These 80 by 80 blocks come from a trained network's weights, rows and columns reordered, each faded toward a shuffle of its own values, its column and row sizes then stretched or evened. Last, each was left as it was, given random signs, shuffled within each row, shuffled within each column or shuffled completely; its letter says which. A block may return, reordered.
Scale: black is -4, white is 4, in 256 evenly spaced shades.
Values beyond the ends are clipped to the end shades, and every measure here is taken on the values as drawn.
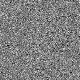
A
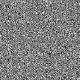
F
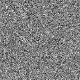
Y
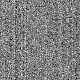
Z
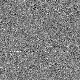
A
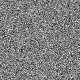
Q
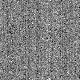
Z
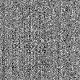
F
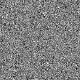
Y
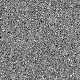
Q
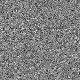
A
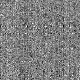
F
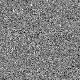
A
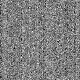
Z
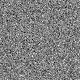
Q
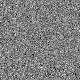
A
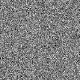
Y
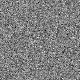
A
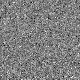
A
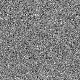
A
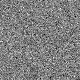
Q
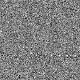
Y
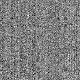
F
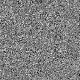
Y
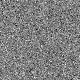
Q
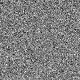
A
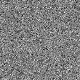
A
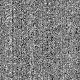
Z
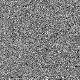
Y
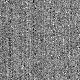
Z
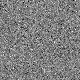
Q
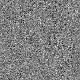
Z
